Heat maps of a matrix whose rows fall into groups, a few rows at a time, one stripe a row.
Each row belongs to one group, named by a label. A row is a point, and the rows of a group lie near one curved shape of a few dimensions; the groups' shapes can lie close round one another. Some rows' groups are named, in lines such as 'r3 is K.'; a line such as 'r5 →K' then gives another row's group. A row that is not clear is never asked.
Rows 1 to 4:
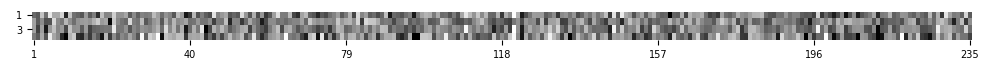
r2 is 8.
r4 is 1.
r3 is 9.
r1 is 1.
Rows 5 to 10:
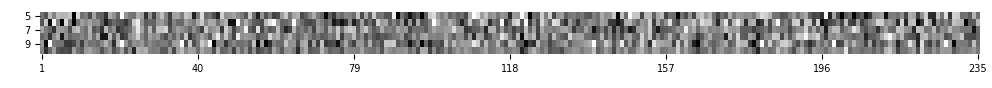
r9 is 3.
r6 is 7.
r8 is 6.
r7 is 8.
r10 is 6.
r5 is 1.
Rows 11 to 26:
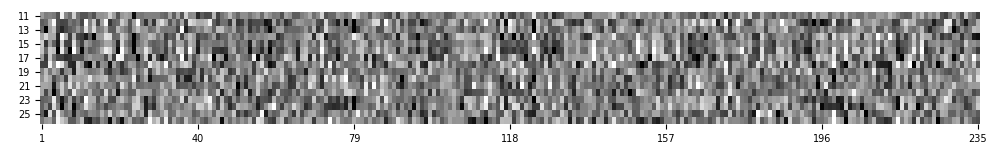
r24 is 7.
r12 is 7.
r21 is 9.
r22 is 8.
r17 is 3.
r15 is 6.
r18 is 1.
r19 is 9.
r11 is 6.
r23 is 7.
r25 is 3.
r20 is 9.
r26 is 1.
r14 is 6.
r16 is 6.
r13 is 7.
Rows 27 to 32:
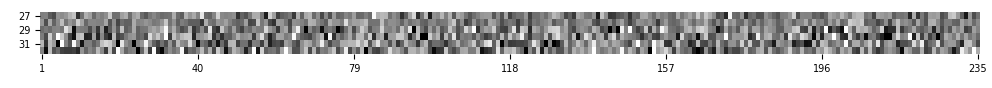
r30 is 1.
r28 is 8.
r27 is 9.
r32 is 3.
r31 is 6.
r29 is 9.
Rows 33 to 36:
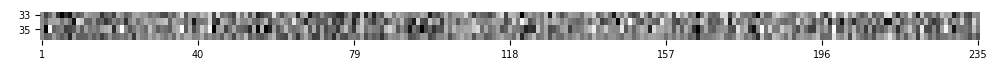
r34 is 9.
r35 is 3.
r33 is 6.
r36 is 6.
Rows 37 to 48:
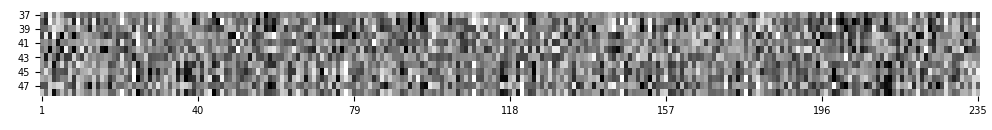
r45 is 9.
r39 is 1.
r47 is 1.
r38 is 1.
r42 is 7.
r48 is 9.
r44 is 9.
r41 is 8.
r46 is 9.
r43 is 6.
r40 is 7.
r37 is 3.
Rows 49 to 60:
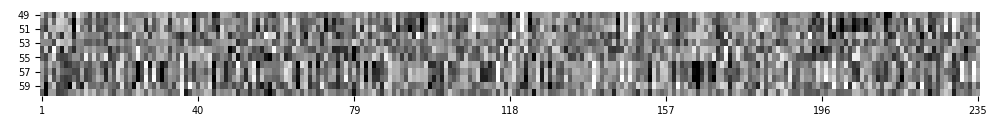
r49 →9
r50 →1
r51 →1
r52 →9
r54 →7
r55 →7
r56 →3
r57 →3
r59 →6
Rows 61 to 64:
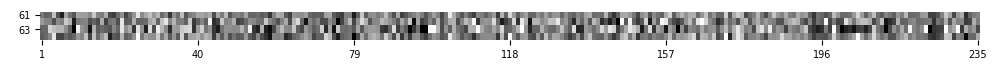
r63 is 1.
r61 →7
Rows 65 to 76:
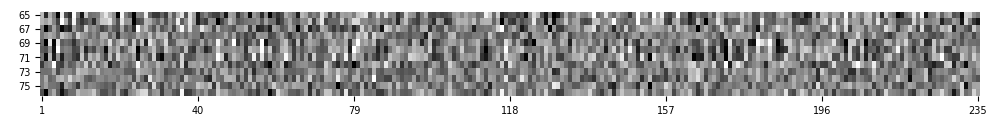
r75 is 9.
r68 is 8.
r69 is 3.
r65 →6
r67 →6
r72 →7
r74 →1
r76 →7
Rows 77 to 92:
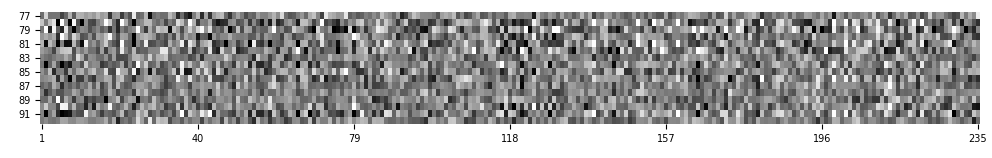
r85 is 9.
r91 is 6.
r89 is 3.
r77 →9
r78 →6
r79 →7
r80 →6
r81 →6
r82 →9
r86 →6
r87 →6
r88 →6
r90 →6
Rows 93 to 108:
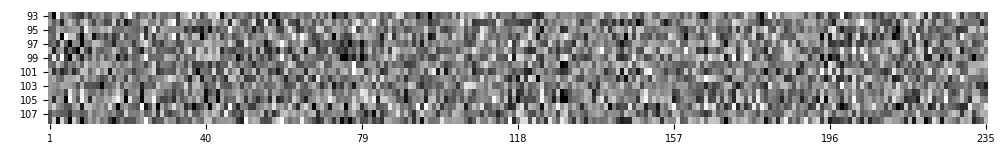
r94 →8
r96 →1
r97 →7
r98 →6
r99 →7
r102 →9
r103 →6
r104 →6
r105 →6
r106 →9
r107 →9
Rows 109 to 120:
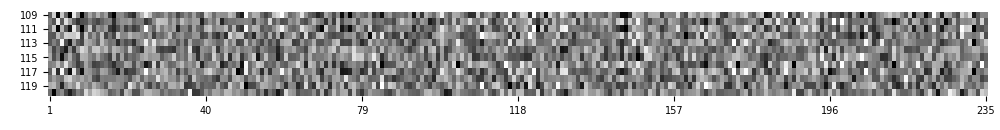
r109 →7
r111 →7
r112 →1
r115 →8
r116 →3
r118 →1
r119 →9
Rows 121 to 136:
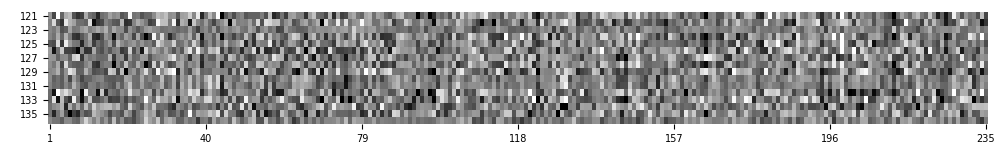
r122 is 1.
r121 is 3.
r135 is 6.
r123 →8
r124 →3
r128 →3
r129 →8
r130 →9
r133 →7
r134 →8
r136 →8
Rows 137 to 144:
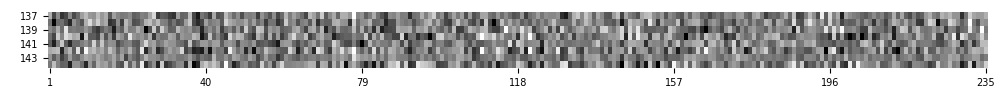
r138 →7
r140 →1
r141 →7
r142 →9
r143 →8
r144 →9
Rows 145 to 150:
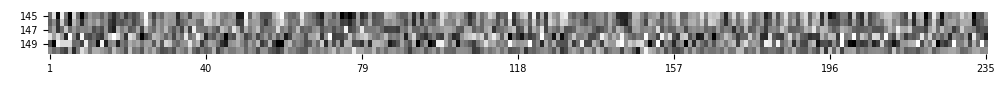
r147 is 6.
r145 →7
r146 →7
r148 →6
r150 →8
